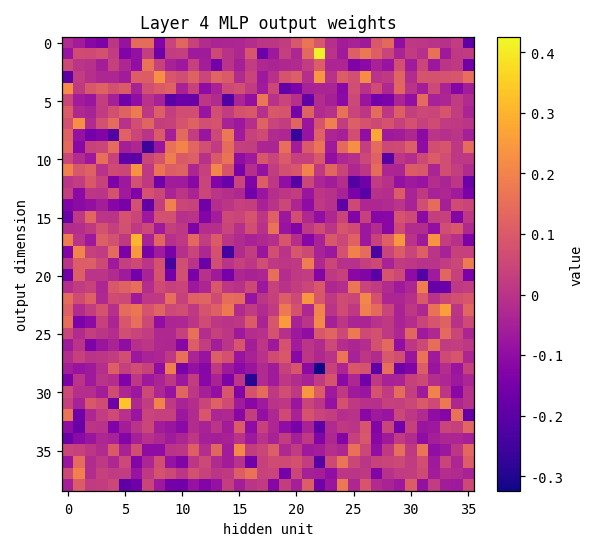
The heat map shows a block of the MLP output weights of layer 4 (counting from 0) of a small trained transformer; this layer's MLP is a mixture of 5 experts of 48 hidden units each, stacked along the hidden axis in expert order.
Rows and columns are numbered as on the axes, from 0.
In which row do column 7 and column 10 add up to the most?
0
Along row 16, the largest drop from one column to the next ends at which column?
19
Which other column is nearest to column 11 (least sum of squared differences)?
30
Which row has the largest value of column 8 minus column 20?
8
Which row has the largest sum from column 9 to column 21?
22
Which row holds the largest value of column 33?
23
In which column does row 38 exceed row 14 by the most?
24
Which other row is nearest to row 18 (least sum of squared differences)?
35
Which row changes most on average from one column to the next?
18
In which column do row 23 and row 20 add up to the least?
31
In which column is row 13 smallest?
26
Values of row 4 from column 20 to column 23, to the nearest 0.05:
-0.15 -0.05 -0.05 -0.05
